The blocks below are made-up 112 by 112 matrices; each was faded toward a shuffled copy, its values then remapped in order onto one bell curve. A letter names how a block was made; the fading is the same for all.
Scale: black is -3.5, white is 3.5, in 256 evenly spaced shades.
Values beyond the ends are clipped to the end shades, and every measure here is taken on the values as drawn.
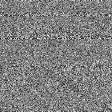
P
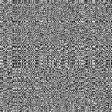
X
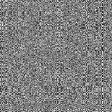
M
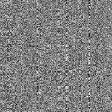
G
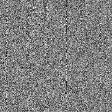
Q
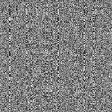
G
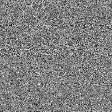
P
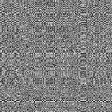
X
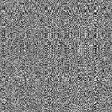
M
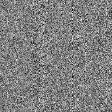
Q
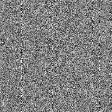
Q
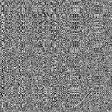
M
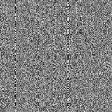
G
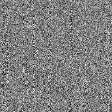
Q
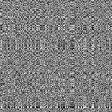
X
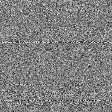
P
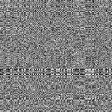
X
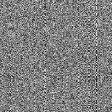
G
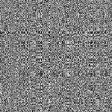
M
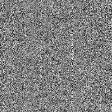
Q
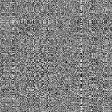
M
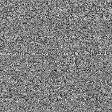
P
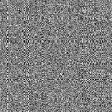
M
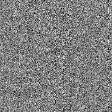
Q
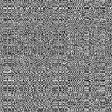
X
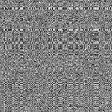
X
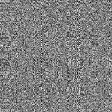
G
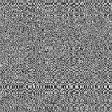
X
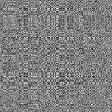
X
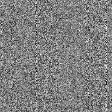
Q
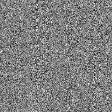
Q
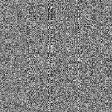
G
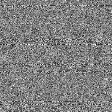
P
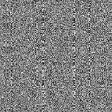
G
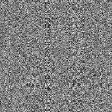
G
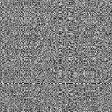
M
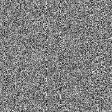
Q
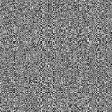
M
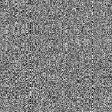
G
